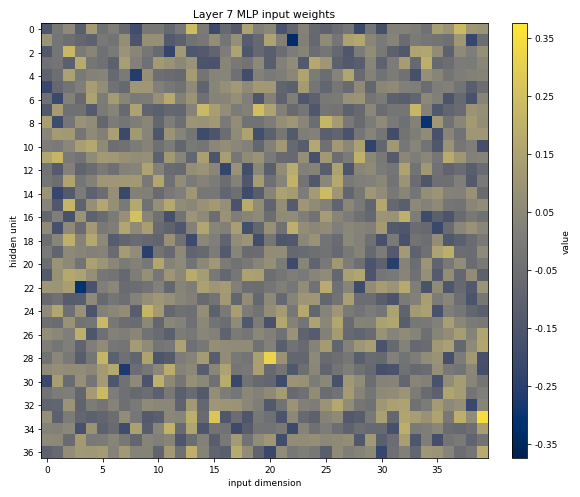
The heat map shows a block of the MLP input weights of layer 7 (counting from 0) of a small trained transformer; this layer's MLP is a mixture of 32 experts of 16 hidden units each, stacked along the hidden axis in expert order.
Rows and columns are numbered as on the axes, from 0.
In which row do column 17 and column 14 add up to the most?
17
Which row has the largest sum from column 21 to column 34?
14
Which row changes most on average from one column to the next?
30
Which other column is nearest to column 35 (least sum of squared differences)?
12
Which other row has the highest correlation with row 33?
26
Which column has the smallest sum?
31
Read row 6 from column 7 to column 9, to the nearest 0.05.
0.05 0 0
